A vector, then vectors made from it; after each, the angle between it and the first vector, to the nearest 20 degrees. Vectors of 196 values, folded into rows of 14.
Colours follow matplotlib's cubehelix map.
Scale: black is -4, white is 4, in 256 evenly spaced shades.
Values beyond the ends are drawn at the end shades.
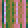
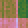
80 degrees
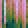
40 degrees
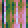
20 degrees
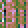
140 degrees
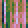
20 degrees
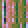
160 degrees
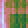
120 degrees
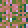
100 degrees
